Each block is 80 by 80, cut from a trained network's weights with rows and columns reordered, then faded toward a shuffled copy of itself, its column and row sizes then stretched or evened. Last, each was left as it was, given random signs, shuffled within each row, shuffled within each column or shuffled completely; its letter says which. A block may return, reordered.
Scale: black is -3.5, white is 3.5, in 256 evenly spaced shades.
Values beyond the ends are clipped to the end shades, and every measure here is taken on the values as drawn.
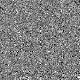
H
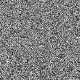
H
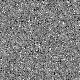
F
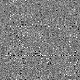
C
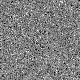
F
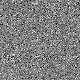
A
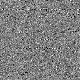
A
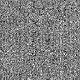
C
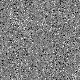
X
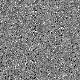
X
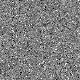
X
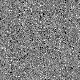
X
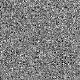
H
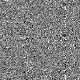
C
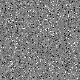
X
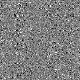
C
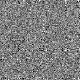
C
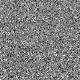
A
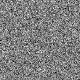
A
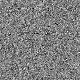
A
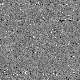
A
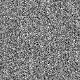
X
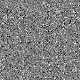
H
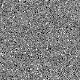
H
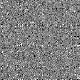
C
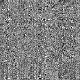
C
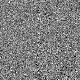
H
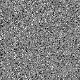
X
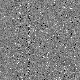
X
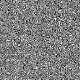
H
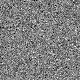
F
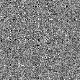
H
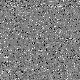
A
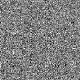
C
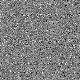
A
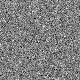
F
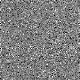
C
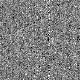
X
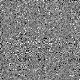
C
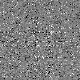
H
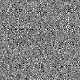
C
